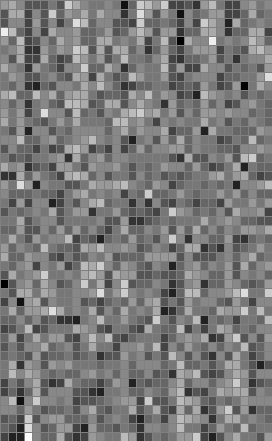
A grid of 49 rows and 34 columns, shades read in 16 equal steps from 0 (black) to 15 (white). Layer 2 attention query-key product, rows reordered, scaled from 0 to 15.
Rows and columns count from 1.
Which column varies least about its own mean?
15
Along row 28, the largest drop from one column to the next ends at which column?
26
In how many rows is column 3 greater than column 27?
25
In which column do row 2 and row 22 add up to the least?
16
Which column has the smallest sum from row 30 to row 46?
21
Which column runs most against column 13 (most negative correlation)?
22
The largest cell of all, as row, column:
49, 4
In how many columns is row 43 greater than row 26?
12
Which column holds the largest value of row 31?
6
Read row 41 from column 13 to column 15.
6 7 7
